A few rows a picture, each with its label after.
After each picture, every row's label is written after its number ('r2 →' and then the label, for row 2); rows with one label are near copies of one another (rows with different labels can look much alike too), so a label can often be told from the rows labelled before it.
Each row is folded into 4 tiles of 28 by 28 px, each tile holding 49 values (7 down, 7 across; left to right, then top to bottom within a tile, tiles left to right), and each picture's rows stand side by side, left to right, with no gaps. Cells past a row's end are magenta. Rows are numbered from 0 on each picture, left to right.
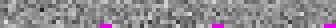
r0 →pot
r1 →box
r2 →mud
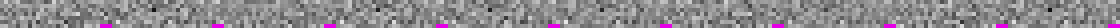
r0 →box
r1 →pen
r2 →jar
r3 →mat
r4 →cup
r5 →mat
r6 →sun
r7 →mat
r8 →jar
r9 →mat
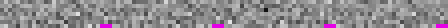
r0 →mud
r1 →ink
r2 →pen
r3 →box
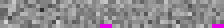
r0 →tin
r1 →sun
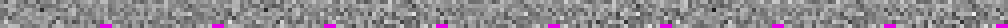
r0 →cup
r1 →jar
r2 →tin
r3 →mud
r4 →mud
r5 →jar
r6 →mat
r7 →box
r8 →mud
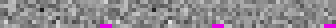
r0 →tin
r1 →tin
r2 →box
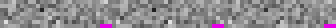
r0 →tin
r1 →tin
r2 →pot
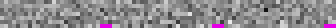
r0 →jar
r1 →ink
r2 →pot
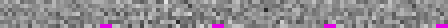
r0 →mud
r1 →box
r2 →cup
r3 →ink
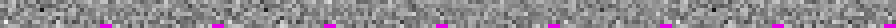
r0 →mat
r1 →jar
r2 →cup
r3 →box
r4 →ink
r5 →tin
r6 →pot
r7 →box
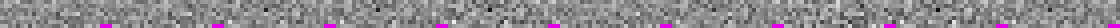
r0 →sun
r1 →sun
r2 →pot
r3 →tin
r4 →pen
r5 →mud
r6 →pot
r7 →ink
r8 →tin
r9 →mat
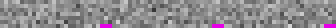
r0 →ink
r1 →mat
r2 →box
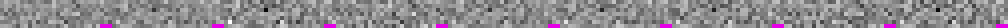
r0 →box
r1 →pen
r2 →mat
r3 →mud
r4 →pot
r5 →pen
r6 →tin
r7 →box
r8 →pot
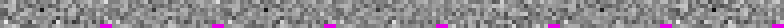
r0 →tin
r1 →mat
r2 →tin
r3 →tin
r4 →jar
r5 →pen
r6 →pen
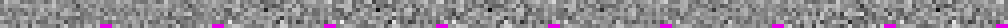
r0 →ink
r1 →jar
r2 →cup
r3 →mat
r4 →cup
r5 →pen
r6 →tin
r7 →jar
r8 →mat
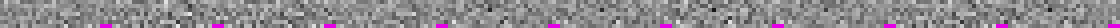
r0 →ink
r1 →sun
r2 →jar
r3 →sun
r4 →pot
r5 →tin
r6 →pot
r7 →pot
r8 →mud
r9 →pen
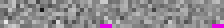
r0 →mat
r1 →pen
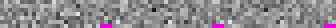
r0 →sun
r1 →mat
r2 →pot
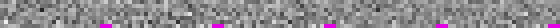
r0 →pot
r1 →sun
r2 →jar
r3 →pot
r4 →mud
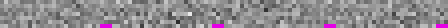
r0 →jar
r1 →sun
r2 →pen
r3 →mud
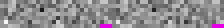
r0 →pot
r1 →cup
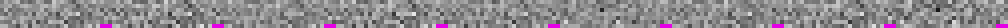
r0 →mud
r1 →mud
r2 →ink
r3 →sun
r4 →jar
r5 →cup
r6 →mud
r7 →mud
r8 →pot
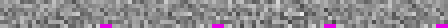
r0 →mud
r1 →sun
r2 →ink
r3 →mud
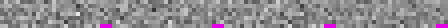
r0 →sun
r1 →tin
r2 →ink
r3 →ink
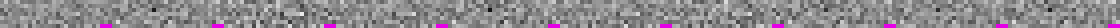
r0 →mud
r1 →pen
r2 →sun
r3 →sun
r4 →mat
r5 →sun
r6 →ink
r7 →pen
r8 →cup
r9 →pen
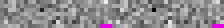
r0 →cup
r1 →mat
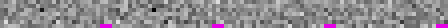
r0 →pot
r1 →pen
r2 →sun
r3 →ink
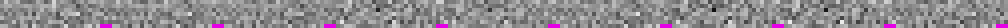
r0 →sun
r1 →box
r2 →jar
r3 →mat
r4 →tin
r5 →mud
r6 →pot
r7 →mat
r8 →mud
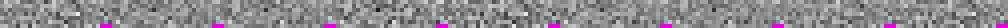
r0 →sun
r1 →pot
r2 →tin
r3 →pen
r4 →sun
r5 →cup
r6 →mat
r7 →ink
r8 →sun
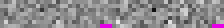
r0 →pot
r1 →pot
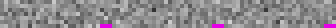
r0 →ink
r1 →pot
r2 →mat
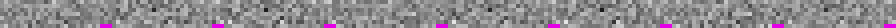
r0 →jar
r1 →pen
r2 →cup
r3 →ink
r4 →cup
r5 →pot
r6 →jar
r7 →pen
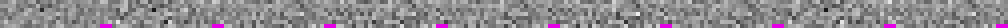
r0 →mat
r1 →mat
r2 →jar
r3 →box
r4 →ink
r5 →sun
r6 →ink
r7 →tin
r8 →mud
